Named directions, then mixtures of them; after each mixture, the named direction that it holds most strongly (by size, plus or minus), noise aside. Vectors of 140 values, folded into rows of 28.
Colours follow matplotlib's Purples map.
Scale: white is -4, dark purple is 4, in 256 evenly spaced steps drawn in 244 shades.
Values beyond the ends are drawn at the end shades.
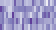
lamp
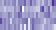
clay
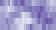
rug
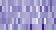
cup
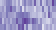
rug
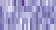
lamp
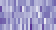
cup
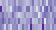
cup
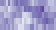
rug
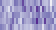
cup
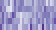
lamp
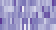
clay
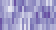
lamp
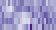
rug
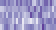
lamp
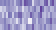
lamp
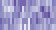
clay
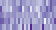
cup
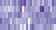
clay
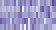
clay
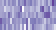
clay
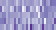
cup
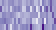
cup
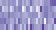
cup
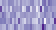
cup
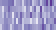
lamp
